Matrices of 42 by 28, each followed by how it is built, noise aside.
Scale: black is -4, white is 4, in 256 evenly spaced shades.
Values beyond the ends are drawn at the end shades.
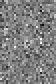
uneven columns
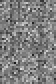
blocks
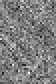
Toeplitz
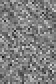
Toeplitz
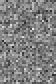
blocks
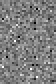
sparse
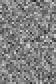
Toeplitz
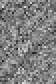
Hankel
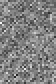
Hankel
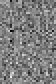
low rank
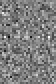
low rank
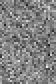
Toeplitz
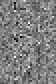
uneven columns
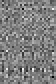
low rank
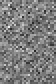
Hankel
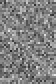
Toeplitz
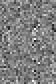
uneven columns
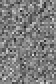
Hankel
